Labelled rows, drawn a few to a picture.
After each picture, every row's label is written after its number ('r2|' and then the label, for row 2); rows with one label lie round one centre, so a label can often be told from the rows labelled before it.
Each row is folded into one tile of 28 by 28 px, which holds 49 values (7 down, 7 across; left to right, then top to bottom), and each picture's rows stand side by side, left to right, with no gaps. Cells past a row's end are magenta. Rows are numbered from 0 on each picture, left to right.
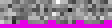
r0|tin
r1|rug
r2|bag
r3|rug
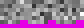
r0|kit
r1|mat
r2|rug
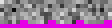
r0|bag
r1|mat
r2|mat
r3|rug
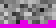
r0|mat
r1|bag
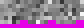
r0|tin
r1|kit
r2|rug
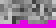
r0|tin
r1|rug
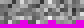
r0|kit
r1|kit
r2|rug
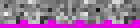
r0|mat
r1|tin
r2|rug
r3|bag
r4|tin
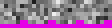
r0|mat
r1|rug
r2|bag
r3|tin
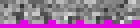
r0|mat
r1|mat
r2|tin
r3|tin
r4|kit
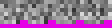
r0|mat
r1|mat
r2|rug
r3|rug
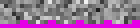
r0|mat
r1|kit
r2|kit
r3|bag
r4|tin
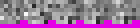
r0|rug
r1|mat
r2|tin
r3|tin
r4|tin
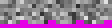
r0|kit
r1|mat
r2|mat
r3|kit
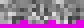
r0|tin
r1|rug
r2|tin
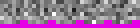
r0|rug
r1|rug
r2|rug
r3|kit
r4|kit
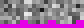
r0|rug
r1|bag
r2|mat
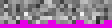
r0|rug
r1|kit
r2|rug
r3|tin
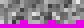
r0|tin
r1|mat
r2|kit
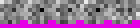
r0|bag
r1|bag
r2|bag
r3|bag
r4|rug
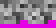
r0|mat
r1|mat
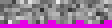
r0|kit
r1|bag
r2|bag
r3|mat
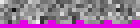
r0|bag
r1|tin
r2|mat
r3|rug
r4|rug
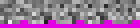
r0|kit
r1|mat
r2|mat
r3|mat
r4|rug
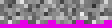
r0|kit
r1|kit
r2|rug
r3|kit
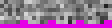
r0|rug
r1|tin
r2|tin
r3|mat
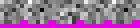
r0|bag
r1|bag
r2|mat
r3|bag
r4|bag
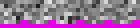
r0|mat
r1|kit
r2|tin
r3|kit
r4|kit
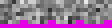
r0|kit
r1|tin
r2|tin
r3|bag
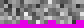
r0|rug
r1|kit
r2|mat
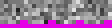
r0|rug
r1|mat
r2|kit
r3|rug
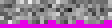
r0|kit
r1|bag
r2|bag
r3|rug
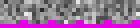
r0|rug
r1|bag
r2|kit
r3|tin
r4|rug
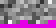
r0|kit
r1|kit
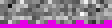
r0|kit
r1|kit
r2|rug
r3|bag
